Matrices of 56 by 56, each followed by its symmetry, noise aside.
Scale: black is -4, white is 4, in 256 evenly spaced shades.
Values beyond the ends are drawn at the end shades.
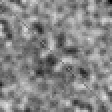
symmetric across the other diagonal.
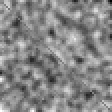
symmetric across the other diagonal.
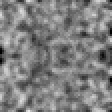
mirrored top to bottom.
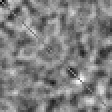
symmetric.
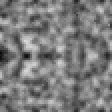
mirrored top to bottom.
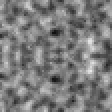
mirrored top to bottom.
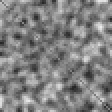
symmetric.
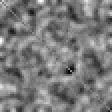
symmetric.
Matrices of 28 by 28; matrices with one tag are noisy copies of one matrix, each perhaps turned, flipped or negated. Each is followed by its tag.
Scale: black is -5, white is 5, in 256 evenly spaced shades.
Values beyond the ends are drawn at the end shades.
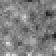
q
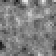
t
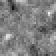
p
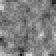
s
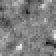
p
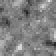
p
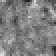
s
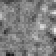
t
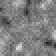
p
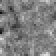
t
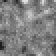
t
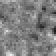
t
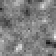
p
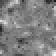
s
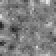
t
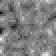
t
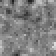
t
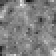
s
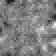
t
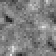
p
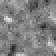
p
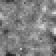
t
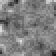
s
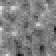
q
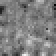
t
